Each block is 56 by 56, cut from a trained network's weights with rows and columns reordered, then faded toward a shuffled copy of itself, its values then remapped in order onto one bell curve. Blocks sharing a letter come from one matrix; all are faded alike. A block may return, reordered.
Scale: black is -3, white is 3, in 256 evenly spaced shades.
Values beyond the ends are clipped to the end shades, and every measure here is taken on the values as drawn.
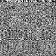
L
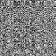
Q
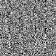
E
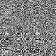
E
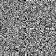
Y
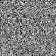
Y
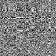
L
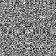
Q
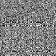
L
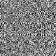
E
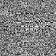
L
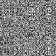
Q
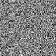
Y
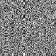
E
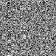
Y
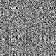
Q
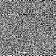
L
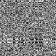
L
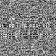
Q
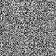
Y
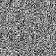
Y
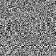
E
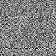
Q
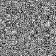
Y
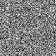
Y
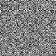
Q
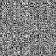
Q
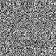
Q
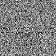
Y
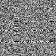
L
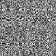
E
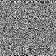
L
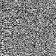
Y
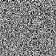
Y
